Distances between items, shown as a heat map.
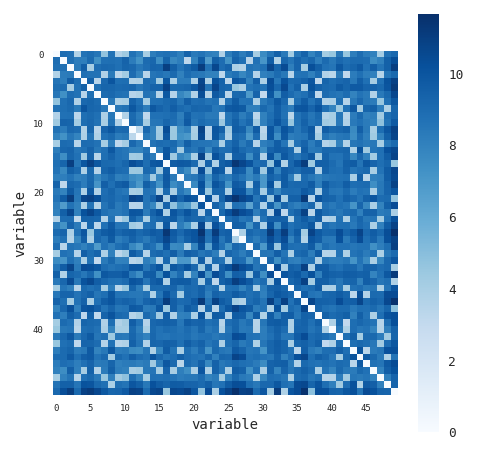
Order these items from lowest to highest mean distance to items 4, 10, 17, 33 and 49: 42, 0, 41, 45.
0, 42, 41, 45
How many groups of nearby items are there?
7
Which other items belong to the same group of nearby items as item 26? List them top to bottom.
2, 5, 27, 36
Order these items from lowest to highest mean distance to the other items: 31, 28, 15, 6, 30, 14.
30, 6, 15, 28, 14, 31
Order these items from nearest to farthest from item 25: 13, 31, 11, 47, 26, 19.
11, 19, 47, 13, 26, 31
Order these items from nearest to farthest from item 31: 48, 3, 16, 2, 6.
16, 3, 48, 6, 2
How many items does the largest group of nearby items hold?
13
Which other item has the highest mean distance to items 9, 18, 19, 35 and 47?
49
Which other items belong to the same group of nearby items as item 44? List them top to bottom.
8, 41, 48
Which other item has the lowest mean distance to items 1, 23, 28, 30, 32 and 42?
19
